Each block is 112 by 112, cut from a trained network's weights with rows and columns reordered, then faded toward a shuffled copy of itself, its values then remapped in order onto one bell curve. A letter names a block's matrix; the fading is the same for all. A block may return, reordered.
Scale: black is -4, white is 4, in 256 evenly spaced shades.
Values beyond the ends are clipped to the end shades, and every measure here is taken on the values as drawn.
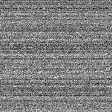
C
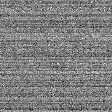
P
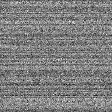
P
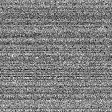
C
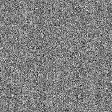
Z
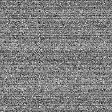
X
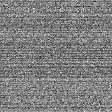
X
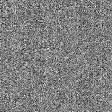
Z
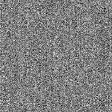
Z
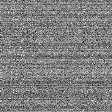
X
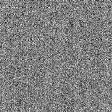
Z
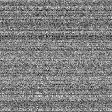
C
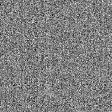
Z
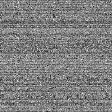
X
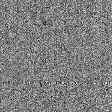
Z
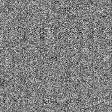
Z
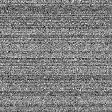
P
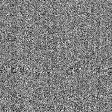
Z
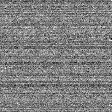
P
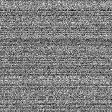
C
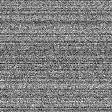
C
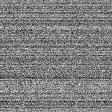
C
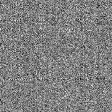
Z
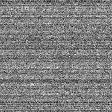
C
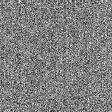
Z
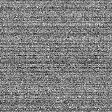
P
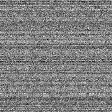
C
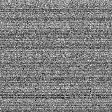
P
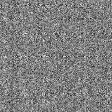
Z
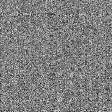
Z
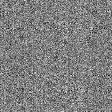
Z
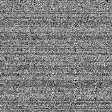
X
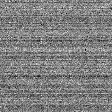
P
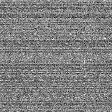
P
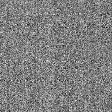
Z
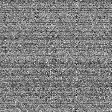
X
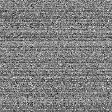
X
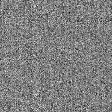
Z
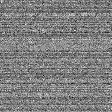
P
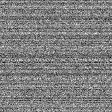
C
